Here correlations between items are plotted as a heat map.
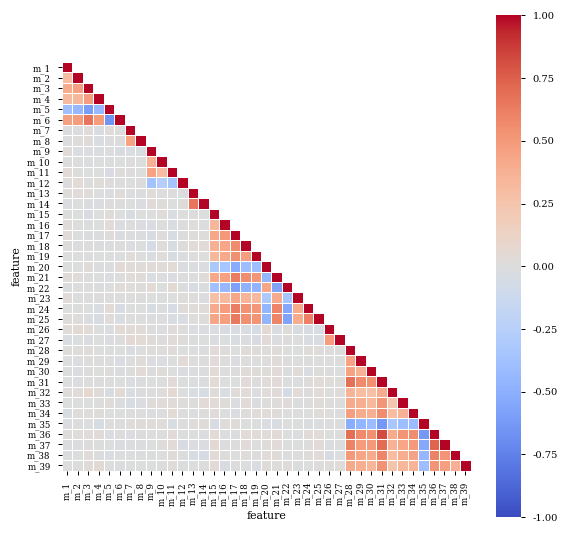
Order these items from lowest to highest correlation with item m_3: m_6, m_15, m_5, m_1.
m_5, m_15, m_1, m_6
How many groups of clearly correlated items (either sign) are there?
7
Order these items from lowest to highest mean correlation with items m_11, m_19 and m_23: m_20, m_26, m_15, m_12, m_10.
m_20, m_12, m_26, m_10, m_15
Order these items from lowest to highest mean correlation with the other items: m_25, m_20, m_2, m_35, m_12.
m_35, m_20, m_12, m_2, m_25
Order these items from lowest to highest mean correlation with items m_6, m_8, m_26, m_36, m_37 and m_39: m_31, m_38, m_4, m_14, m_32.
m_14, m_4, m_32, m_38, m_31
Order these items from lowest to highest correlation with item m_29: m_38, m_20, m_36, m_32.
m_20, m_32, m_38, m_36
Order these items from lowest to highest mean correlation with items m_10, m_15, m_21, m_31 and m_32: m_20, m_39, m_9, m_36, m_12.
m_20, m_12, m_9, m_39, m_36
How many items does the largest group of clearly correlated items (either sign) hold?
12
